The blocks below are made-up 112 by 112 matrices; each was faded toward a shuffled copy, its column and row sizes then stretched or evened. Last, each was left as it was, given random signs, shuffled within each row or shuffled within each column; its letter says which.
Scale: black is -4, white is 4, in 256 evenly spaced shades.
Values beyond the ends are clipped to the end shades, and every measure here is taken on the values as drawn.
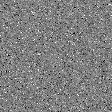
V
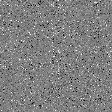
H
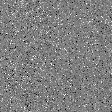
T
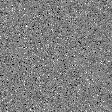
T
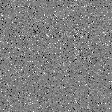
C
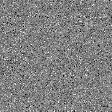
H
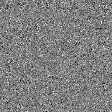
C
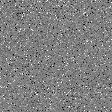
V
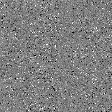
H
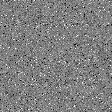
V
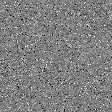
V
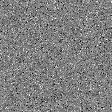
T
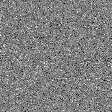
V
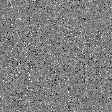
H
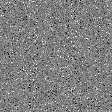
T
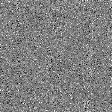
H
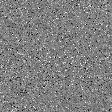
V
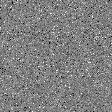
V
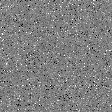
V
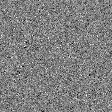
V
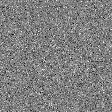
V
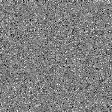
C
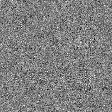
C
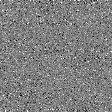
V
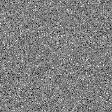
H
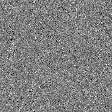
T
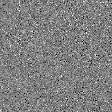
C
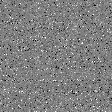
V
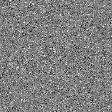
H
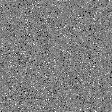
H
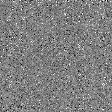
H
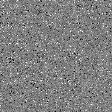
H
